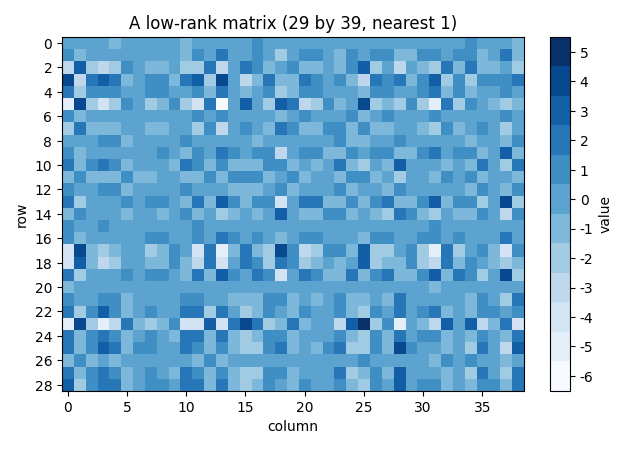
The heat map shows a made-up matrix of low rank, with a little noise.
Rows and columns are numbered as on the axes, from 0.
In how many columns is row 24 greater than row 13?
12
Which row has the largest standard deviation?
23
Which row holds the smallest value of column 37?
17
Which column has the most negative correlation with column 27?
18
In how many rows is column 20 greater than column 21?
8
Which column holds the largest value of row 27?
28
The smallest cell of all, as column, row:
13, 5
